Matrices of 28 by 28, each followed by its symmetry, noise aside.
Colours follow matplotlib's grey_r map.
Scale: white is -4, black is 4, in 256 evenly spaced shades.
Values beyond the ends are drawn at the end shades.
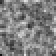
symmetric across the other diagonal.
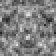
mirrored left to right.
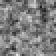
no symmetry.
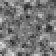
symmetric across the other diagonal.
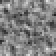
same after a half turn.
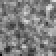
antisymmetric.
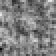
antisymmetric.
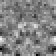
mirrored left to right.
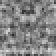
mirrored left to right.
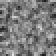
no symmetry.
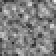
symmetric across the other diagonal.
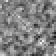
symmetric.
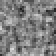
antisymmetric.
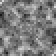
same after a half turn.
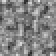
same after a half turn.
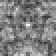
mirrored left to right.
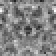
mirrored left to right.
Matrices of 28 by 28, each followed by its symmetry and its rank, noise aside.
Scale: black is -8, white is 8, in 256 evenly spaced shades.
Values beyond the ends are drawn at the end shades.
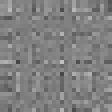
no symmetry, rank two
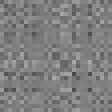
symmetric, rank two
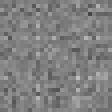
symmetric, rank four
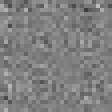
antisymmetric, rank four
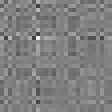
symmetric, rank two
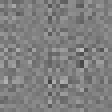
antisymmetric, rank two
